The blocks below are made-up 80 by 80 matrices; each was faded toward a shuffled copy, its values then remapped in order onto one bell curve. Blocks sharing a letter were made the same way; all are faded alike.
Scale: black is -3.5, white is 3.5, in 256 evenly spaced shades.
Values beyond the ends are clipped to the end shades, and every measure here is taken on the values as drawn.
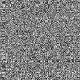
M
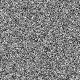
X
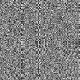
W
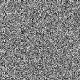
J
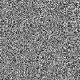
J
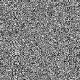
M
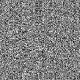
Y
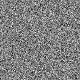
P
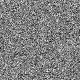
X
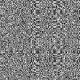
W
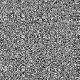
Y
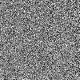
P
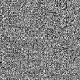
M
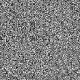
J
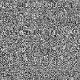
M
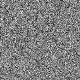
P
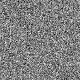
P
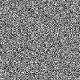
Y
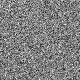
X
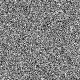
X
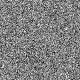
X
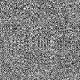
Y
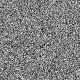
X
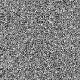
J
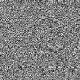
Y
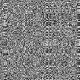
W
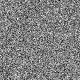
X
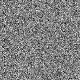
P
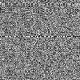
Y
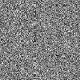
M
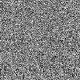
J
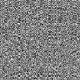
W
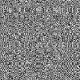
W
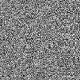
J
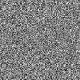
Y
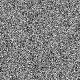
X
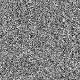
P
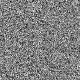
P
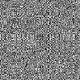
W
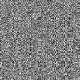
W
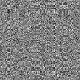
W
